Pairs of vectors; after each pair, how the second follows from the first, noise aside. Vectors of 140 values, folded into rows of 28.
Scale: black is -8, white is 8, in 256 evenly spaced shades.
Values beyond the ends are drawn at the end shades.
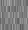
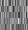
reversed, negated, scaled up.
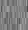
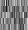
wrapped around, scaled up.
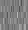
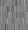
wrapped around, negated, shrunk.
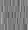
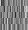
reversed, scaled up.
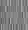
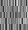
reversed, negated, scaled up.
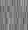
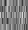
wrapped around, scaled up.
